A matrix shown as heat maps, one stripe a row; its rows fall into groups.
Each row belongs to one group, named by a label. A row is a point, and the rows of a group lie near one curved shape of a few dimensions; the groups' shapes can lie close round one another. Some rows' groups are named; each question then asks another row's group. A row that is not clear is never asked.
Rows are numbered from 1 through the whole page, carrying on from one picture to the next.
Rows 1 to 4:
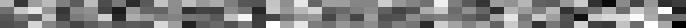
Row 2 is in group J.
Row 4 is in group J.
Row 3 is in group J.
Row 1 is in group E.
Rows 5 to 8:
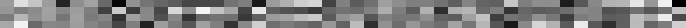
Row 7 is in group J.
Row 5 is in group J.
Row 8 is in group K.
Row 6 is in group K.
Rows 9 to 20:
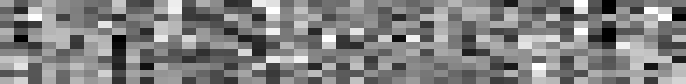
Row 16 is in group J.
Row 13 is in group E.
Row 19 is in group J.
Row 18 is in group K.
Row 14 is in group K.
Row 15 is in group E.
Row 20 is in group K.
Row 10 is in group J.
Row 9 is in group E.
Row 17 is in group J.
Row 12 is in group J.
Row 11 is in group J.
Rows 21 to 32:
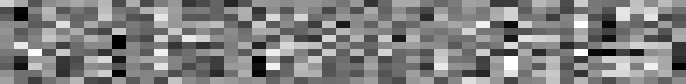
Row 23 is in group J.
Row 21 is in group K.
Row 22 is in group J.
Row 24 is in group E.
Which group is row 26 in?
K
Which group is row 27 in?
J
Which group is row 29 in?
J
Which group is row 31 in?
J
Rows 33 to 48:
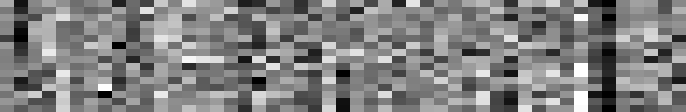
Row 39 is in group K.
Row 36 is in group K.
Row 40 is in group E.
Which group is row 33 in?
K
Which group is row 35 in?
E
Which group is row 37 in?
K
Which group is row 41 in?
K
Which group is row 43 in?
E
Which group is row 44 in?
E
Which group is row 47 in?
E
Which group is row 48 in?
E
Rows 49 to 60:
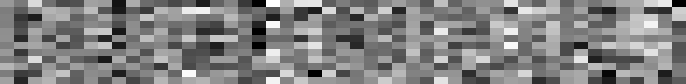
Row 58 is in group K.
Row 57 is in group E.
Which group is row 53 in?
J
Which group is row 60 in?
E
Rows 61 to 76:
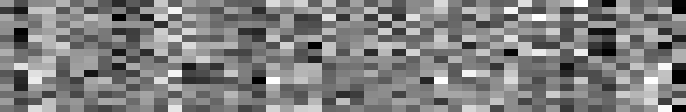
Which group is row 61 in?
E
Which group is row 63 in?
K
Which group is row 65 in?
K
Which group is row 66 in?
J
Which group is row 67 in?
E
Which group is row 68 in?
K
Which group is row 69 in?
K
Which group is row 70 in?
J
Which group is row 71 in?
J
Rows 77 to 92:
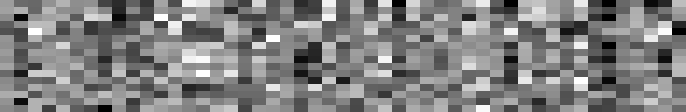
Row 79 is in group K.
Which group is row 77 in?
K
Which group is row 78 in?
K
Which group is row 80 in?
J
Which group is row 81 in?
J
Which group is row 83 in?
E
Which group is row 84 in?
K
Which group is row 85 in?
K
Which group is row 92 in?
E
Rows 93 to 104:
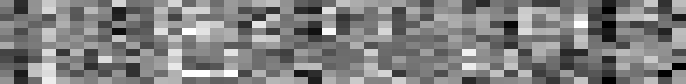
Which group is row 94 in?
K
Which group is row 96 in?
E
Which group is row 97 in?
K
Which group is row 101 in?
J
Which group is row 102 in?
J
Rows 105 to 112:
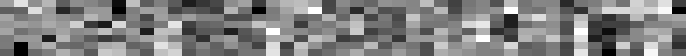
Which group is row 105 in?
J
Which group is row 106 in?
J
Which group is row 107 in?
K
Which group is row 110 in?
E
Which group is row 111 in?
J
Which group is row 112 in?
J
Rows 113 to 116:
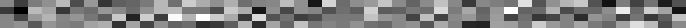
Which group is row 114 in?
J
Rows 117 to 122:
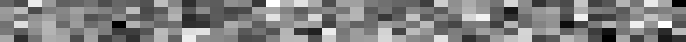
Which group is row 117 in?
J
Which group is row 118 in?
K
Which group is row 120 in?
J
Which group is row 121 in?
K
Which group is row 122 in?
E
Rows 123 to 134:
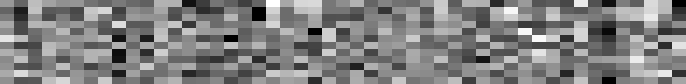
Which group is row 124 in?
J
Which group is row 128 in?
K
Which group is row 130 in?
K
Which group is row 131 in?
J
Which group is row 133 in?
J
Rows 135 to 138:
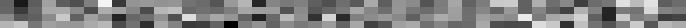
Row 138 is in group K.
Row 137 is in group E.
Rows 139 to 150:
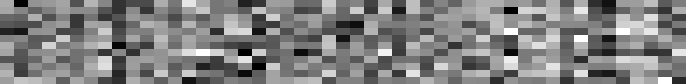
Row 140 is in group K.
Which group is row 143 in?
J
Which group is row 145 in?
K
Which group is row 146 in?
K
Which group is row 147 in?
J
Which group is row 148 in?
J
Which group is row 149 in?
K
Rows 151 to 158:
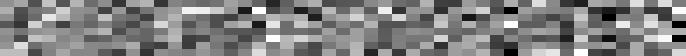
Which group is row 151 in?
J
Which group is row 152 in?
K
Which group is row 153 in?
E
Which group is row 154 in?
J
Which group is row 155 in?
K
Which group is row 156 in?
J
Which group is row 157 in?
K
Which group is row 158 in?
K
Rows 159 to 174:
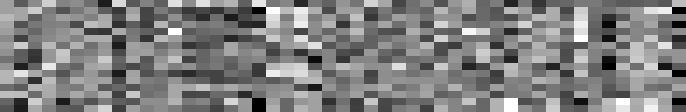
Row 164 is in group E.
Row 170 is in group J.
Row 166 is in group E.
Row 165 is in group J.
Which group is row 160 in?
J
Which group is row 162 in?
E
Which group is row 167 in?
E
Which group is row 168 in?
E
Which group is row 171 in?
K
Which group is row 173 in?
J
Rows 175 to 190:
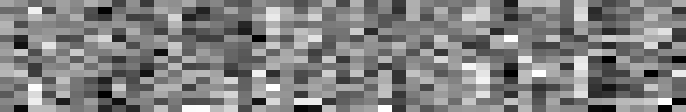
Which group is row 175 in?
K
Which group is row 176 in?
E
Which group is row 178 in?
K
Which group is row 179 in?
J
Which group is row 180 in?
J
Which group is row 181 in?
E
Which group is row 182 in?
K
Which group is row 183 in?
E
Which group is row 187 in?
E
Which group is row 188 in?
E
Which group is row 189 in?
J
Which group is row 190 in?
K
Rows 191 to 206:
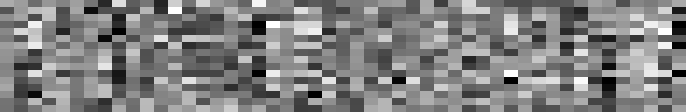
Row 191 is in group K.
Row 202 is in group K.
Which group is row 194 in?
J
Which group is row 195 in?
J
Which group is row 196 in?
E
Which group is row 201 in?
J
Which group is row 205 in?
E
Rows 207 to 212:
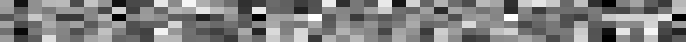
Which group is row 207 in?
K
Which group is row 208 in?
K
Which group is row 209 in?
J
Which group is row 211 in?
J
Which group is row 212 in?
E
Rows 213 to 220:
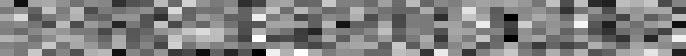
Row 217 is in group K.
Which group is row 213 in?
K
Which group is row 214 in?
J
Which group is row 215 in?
K
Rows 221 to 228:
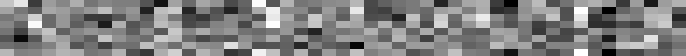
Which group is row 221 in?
K
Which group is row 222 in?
E
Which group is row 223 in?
E
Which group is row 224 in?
E
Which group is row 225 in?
K
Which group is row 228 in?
E
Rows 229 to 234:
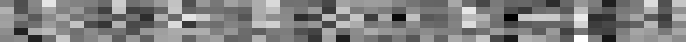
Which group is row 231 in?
K
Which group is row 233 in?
K
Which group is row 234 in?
E
